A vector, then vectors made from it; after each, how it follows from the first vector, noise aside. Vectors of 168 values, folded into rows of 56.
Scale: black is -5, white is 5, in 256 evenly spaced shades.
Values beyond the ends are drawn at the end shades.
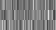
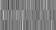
reversed, partly zeroed.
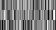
negated, scaled up.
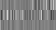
reversed, partly zeroed.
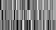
wrapped around, negated, scaled up.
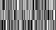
negated, scaled up.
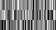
negated, scaled up.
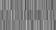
wrapped around, shrunk.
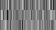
reversed, negated.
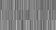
wrapped around, shrunk.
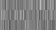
wrapped around, shrunk.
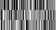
wrapped around, negated, scaled up.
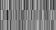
reversed, negated.
